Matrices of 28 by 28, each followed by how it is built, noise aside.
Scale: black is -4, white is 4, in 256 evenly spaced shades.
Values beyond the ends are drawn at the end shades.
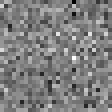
uneven columns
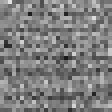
blocks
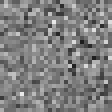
upper triangular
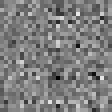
low rank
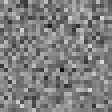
noise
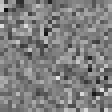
block diagonal
